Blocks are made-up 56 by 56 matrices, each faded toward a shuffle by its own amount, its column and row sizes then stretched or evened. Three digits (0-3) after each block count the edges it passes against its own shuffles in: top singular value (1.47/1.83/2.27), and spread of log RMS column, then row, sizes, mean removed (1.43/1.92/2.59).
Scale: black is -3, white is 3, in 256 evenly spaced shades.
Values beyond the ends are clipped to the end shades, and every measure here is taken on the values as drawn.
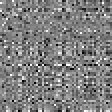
3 0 2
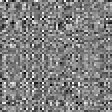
3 2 3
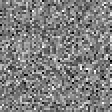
1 1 0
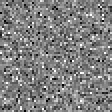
1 0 0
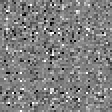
0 2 2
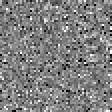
2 1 0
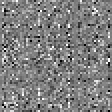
0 3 2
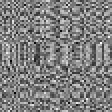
3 0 0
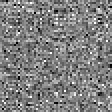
2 1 0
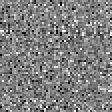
0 0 1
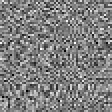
3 0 1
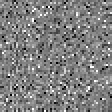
2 0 0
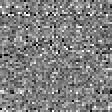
2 0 2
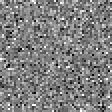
0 0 1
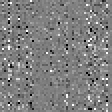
1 3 1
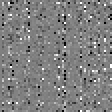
1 3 1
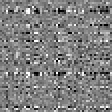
3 2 3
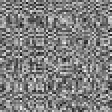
3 2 0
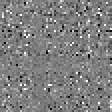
0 2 2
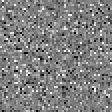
0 0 1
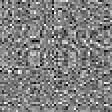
3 1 1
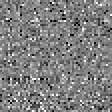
2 0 2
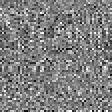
2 0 2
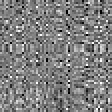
3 3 1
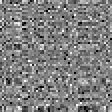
3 0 1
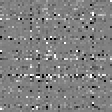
1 2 3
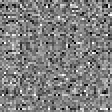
2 0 2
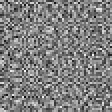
3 0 1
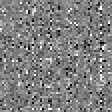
1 3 1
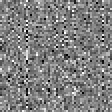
2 2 0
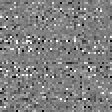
0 1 3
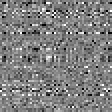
3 0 3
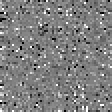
1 1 1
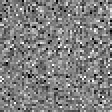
2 1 0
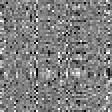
3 3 1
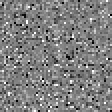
1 0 0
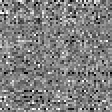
1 0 3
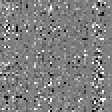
1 3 2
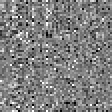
2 2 1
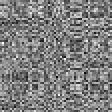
3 1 1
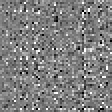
2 3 1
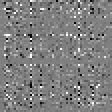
2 3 3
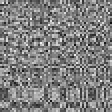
3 0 1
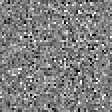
0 2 0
